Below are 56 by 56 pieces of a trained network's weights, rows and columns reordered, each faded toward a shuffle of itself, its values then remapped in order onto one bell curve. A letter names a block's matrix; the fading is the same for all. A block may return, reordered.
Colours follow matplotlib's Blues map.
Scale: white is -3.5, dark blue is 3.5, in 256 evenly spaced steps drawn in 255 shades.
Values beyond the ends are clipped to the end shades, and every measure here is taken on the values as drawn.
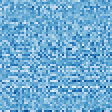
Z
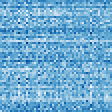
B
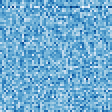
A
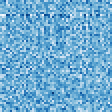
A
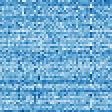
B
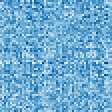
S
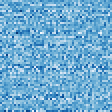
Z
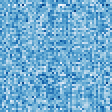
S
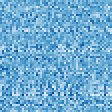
Z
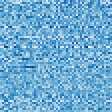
Z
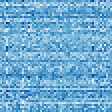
B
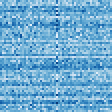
B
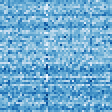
B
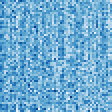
S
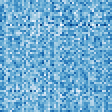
S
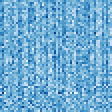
S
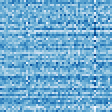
B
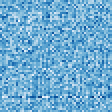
A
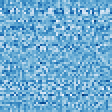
Z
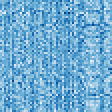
S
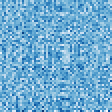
S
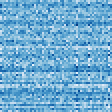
B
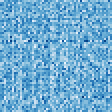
S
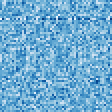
A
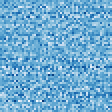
Z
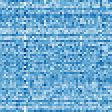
B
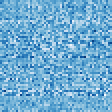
Z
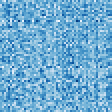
S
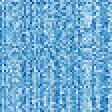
S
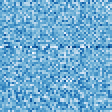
A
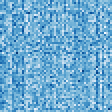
S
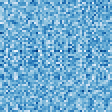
A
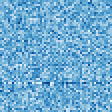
A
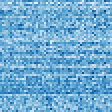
B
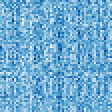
S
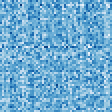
S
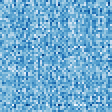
S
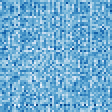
S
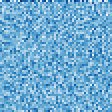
A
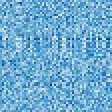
A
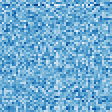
A
